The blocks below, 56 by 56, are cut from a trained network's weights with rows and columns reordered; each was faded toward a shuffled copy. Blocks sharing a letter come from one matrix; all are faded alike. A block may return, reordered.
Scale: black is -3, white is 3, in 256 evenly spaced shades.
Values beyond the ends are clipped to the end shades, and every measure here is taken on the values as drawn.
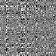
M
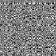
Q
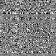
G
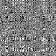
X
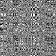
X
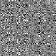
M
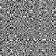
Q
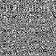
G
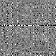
M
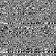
Q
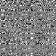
Q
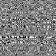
G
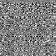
G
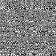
G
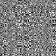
X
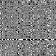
M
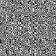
M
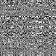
G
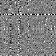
M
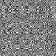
Q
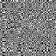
Q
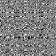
Q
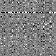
M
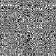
X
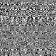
G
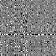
M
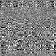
Q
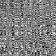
X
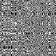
M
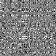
Q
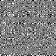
Q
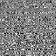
G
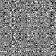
X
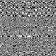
Q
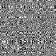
Q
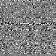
G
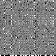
M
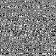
G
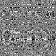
G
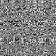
G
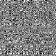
G
